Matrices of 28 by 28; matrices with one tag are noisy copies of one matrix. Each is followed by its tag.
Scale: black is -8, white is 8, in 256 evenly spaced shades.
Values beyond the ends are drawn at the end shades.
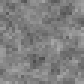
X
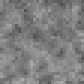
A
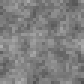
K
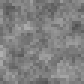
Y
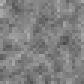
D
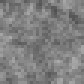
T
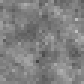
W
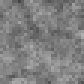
A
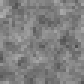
D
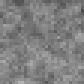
A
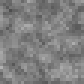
Y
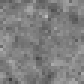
T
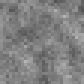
W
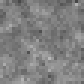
A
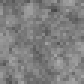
T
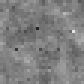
W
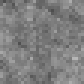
T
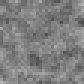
X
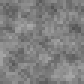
Y
